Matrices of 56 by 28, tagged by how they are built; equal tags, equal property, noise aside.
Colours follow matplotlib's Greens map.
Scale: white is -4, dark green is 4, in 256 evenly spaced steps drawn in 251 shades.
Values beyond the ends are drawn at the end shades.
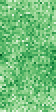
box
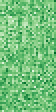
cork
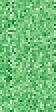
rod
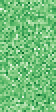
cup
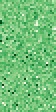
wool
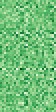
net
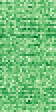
cork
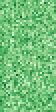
cup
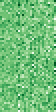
rod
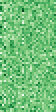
rod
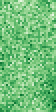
box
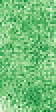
box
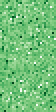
wool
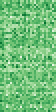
cork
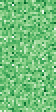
rod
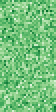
cup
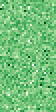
wool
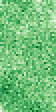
box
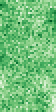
box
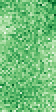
box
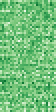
cork
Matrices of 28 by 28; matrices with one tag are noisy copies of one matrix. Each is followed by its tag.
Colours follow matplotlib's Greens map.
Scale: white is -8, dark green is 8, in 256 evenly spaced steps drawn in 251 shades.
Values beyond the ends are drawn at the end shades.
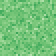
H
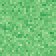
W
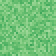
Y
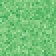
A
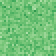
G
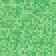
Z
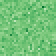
G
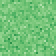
H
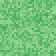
W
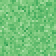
A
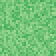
W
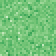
G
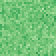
W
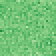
G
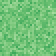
H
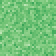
A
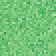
Y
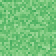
G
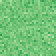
W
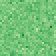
H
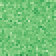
Z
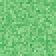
Y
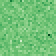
Y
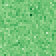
Z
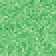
W
